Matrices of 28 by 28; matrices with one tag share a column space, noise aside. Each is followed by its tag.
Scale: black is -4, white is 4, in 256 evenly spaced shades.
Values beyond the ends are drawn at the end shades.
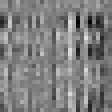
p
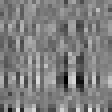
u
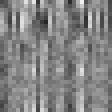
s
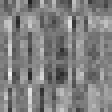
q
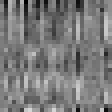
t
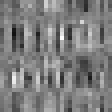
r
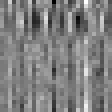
s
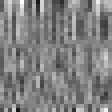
t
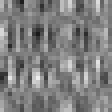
r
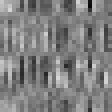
r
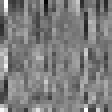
t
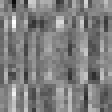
q
